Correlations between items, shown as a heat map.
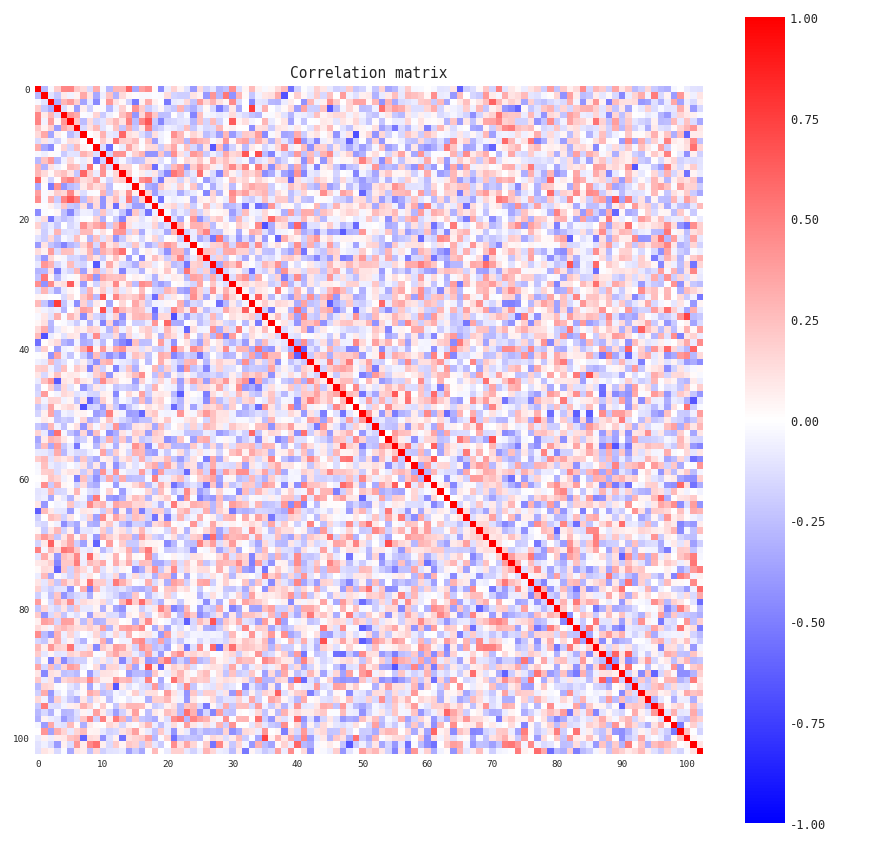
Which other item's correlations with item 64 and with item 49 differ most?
21
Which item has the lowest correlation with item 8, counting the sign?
48
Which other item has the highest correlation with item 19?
80
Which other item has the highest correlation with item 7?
13
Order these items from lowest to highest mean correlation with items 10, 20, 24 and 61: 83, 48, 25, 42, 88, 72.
25, 72, 83, 48, 42, 88
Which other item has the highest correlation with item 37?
93
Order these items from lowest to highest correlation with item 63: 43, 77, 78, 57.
57, 77, 78, 43
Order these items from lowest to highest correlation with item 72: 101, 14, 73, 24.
24, 14, 73, 101
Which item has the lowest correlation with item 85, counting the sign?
50
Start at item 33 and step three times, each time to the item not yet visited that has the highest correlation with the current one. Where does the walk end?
41
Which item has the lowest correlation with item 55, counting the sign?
89
